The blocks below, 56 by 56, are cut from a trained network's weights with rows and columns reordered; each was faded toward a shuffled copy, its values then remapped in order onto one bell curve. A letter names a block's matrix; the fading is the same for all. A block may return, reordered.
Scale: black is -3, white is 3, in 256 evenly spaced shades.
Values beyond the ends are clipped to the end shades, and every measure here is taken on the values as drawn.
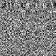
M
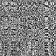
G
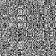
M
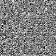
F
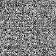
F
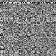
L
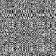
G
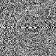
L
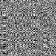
G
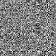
L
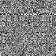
L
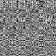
G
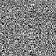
M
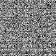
F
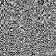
M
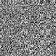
M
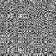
G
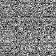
F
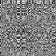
G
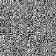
L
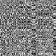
G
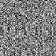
M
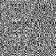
G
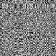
G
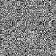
M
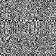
L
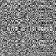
G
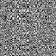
L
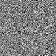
M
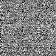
F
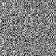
M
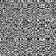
G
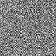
M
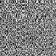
M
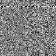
L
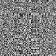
M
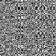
G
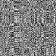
M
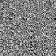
M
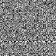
L
